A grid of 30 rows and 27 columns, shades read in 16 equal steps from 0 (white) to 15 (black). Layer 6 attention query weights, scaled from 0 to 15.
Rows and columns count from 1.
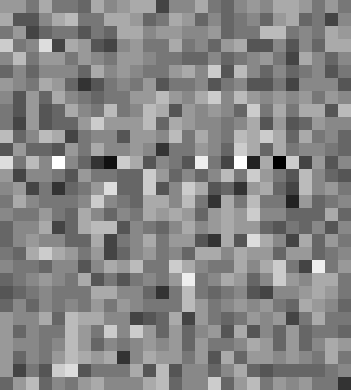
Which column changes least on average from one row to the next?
25
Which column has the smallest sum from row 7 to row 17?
12
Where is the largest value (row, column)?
13, 22
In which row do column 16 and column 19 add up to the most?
19
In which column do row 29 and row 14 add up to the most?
2
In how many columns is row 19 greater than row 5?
14
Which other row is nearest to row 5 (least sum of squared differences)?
24
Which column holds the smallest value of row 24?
15
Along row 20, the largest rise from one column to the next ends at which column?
9
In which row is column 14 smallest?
21
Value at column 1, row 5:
7
